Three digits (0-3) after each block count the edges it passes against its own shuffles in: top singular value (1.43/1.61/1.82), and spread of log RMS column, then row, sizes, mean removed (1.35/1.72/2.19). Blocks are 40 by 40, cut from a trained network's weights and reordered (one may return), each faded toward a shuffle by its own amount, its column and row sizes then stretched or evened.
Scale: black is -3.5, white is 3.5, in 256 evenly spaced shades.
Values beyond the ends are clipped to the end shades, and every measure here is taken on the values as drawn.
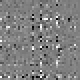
2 3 3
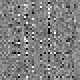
2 3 1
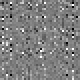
1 3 2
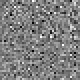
1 2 0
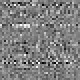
3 1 3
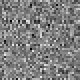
2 0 1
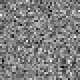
1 0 0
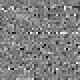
0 0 3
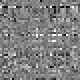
3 2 3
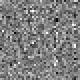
0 1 0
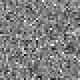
0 0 0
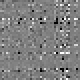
1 3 3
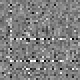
3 1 2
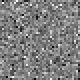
0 1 0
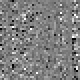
0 3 1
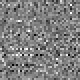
2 0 2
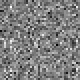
2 1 0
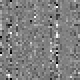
1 3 0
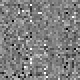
0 2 1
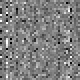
3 3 1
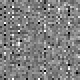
2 3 0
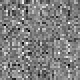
3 2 0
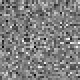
1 1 2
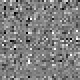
0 3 3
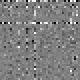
3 2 2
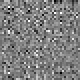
2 2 2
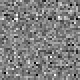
1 0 1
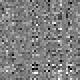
1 3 2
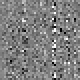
2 3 1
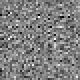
1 1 1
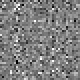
2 3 1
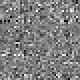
0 1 3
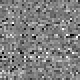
1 0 3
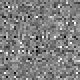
0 0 2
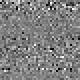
0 0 3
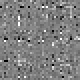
1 2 2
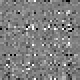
0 2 3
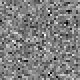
1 0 0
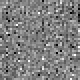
0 2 0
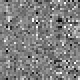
2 2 1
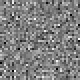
1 0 1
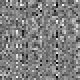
3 3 0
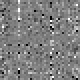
2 3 2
